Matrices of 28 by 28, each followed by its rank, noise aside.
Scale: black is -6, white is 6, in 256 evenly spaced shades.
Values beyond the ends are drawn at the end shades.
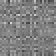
three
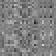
three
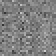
six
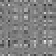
two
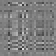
two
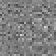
four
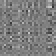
four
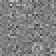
six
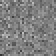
eight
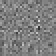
six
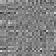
three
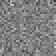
eight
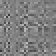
two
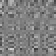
three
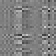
two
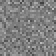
eight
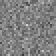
eight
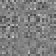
four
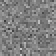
eight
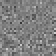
six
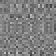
three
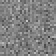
eight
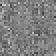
six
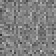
six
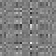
two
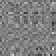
four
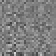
three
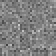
eight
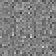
eight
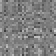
four
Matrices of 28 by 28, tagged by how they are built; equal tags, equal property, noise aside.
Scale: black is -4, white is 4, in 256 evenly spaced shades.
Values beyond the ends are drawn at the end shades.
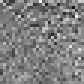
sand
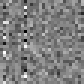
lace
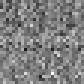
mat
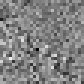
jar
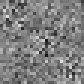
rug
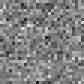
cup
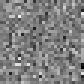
lace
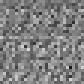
mat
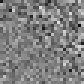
sand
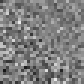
jar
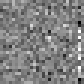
lace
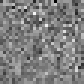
sand
